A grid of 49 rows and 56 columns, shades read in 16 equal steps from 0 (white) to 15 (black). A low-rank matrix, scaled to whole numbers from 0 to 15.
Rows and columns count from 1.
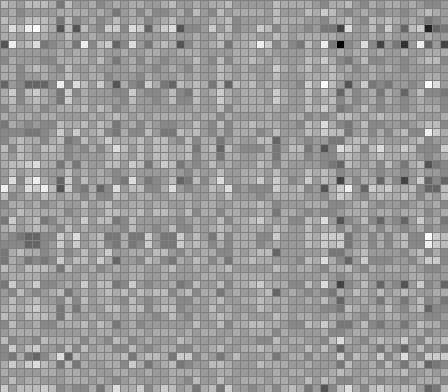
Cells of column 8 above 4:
40
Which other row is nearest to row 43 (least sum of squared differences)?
25
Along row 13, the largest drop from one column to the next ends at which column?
9
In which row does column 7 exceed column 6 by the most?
24
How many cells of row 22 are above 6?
6
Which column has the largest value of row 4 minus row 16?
54
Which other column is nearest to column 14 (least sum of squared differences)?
34
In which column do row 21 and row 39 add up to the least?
5
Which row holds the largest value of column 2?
45
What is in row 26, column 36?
6
